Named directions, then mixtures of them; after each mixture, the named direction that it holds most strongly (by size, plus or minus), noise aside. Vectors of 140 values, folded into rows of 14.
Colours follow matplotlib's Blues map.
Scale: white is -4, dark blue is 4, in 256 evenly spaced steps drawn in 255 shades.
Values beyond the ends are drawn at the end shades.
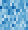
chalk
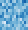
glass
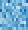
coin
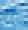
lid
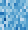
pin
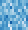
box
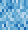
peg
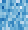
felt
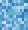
glass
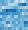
lid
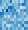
peg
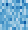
coin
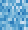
felt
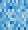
peg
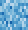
box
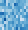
pin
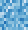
glass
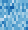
chalk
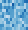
glass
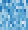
chalk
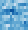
lid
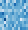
pin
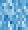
box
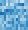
lid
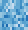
peg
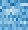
lid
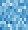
box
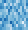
box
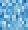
glass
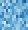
glass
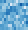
lid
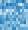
coin
